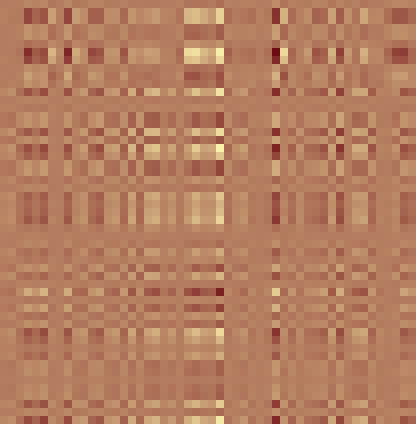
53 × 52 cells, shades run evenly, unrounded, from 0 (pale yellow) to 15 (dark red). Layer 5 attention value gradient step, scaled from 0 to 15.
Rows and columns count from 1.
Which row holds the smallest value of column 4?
37
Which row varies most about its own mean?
7
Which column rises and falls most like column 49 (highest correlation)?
50
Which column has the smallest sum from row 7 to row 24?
28
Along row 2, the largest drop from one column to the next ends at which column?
36
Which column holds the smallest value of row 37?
35
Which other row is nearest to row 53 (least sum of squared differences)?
42
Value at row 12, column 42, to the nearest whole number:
5
